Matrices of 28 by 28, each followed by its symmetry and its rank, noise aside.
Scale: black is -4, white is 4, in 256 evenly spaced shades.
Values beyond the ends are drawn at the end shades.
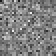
symmetric, rank eight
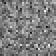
no symmetry, rank seven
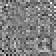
antisymmetric, rank six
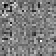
symmetric, rank six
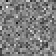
symmetric, rank seven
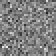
no symmetry, rank eight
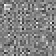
no symmetry, rank six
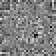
symmetric, rank seven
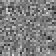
antisymmetric, rank six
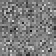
symmetric, rank eight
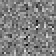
antisymmetric, rank six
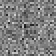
no symmetry, rank seven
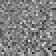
no symmetry, rank six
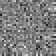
antisymmetric, rank eight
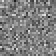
no symmetry, rank seven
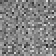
no symmetry, rank eight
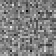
antisymmetric, rank eight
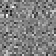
no symmetry, rank six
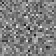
symmetric, rank eight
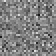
no symmetry, rank seven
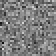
no symmetry, rank eight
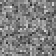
no symmetry, rank six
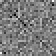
symmetric, rank seven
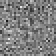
antisymmetric, rank eight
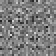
no symmetry, rank six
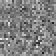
no symmetry, rank seven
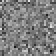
symmetric, rank eight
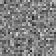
no symmetry, rank eight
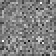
symmetric, rank eight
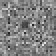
symmetric, rank six
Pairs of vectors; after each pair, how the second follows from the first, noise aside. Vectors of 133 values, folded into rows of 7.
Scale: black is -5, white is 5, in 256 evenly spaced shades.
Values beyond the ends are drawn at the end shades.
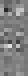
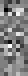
scaled up.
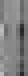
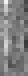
reversed, negated.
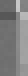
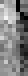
negated, scaled up.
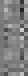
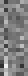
reversed, negated.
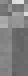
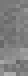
reversed, shrunk.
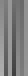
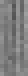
reversed, shrunk.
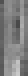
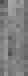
reversed, shrunk.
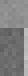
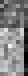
negated, scaled up.
